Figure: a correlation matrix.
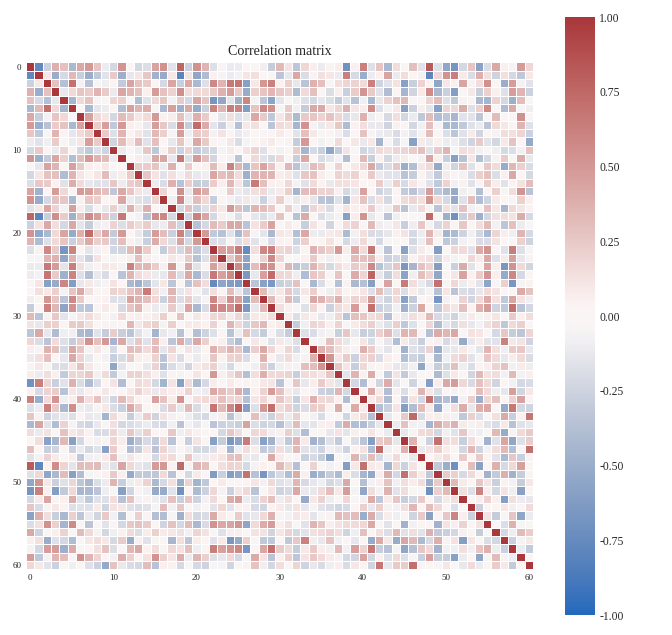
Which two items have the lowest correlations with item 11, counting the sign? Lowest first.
51, 1
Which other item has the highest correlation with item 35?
36
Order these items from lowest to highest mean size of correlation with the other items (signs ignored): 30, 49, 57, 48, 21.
30, 21, 57, 48, 49
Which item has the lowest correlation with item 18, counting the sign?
1
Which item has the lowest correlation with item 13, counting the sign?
26
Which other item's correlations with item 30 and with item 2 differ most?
5
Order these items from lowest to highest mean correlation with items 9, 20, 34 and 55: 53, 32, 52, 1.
32, 1, 53, 52
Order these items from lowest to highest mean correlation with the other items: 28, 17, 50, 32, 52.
32, 50, 52, 17, 28
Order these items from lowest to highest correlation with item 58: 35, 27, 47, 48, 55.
27, 35, 48, 47, 55
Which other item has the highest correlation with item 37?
22
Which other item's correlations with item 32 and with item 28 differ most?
49
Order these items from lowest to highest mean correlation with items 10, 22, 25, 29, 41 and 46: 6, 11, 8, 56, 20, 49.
20, 49, 11, 6, 8, 56
